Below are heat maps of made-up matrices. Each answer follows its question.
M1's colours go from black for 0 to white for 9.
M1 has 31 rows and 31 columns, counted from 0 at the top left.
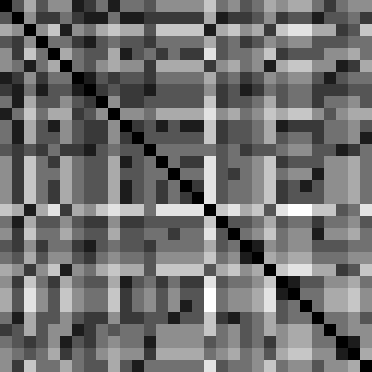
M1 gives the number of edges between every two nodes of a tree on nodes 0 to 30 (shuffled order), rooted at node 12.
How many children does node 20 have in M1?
1
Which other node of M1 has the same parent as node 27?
0
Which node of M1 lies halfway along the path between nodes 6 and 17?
28
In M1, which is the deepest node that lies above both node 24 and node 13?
10
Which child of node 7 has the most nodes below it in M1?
1
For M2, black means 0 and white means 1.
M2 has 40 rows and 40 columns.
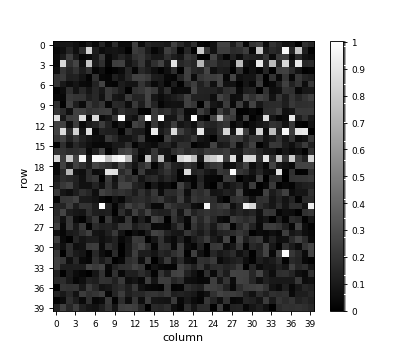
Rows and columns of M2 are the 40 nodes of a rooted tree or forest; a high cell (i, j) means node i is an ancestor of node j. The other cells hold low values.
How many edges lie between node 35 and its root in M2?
4
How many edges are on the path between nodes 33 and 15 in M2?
3
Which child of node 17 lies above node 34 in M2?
19
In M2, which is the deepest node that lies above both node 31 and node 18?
3
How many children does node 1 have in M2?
4
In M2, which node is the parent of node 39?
24
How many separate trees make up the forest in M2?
3
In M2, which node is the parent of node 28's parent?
13
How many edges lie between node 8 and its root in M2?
2
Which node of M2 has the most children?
11
